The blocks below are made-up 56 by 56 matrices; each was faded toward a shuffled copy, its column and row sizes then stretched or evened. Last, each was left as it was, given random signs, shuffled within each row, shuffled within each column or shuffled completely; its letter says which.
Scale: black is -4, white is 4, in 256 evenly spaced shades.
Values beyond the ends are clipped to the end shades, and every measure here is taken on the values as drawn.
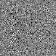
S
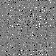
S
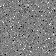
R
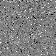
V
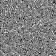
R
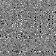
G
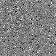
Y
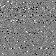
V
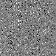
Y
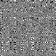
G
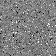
R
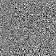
S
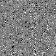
Y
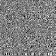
G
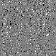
G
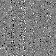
Y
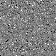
V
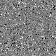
V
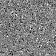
R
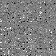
G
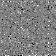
S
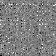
G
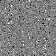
Y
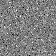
R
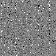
Y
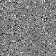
S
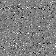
V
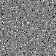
Y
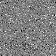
V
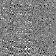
G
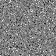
R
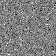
R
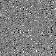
S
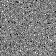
R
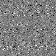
V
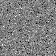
R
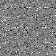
G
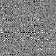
G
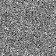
Y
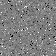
R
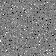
R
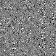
Y
